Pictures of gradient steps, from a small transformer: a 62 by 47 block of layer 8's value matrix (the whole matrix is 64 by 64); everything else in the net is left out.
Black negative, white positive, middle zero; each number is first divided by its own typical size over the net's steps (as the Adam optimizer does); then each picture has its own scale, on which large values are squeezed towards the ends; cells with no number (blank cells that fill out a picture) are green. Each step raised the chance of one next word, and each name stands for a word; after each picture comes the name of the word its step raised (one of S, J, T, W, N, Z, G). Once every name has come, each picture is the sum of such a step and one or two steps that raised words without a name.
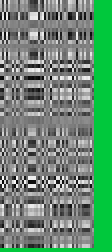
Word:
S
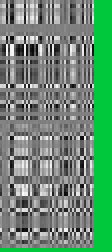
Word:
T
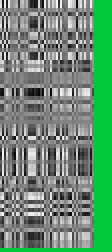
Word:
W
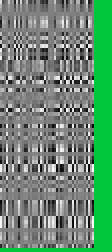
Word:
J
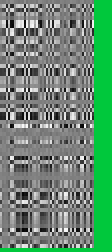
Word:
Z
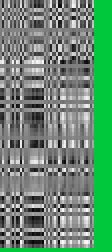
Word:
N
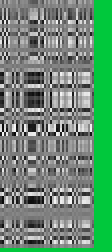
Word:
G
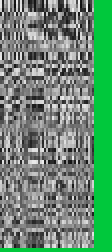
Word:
W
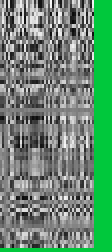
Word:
W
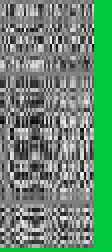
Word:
T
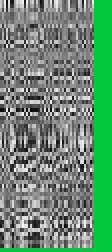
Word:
J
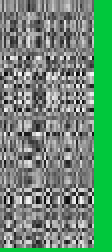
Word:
G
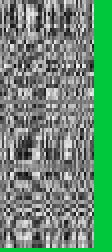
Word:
W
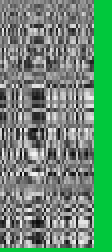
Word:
N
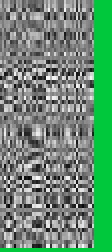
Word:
S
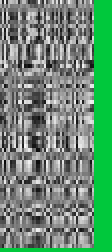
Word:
T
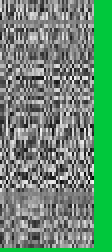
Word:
S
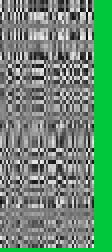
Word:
S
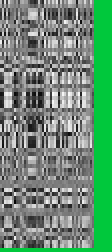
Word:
G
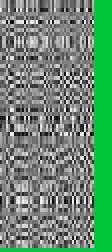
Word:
G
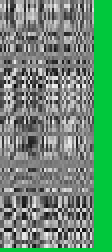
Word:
T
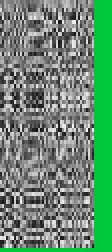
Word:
G
